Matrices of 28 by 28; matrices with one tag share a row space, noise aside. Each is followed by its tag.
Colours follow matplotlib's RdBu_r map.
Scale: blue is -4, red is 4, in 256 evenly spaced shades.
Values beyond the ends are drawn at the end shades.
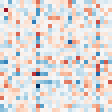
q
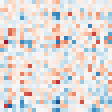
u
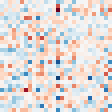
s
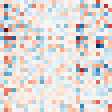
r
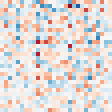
q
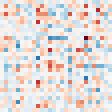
q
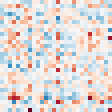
s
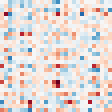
u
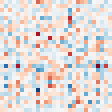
q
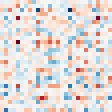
q
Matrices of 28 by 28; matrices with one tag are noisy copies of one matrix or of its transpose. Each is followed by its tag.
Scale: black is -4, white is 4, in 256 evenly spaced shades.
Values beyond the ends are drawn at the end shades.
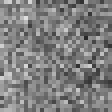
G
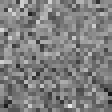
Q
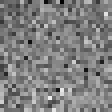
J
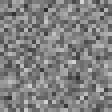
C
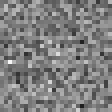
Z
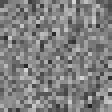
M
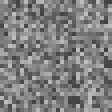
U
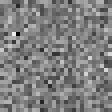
U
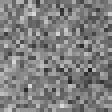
G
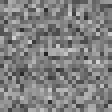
Z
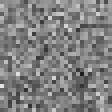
G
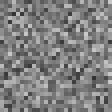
C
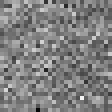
Q
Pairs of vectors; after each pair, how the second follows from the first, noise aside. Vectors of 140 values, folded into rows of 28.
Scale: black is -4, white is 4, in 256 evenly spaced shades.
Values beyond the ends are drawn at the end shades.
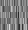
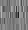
partly zeroed.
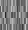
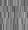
wrapped around, negated, shrunk.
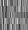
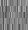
shrunk.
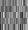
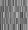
shrunk.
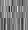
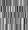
negated.
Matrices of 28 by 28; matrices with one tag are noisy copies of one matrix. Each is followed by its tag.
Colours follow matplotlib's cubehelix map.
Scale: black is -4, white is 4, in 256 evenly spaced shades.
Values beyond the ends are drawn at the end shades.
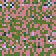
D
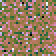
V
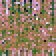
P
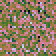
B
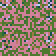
D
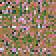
B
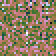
V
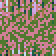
P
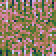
P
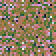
D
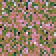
V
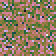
D
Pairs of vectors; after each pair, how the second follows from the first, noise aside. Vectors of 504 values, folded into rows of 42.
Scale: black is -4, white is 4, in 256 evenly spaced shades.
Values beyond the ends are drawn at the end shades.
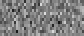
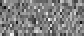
wrapped around, negated.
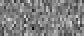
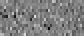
wrapped around, negated, partly zeroed.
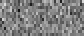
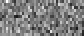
wrapped around, negated.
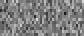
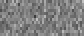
shrunk.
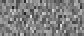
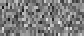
reversed, negated.
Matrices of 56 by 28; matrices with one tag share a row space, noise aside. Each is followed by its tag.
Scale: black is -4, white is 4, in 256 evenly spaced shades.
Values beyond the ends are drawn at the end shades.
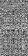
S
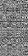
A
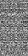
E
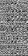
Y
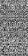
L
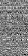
A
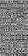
Y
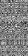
E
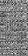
Y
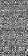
L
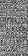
Y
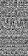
E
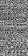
Y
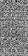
E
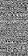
Y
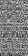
A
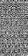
E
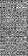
Y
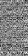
A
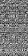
L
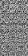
L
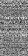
S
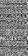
Y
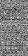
E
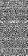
L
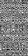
S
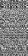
L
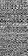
Y
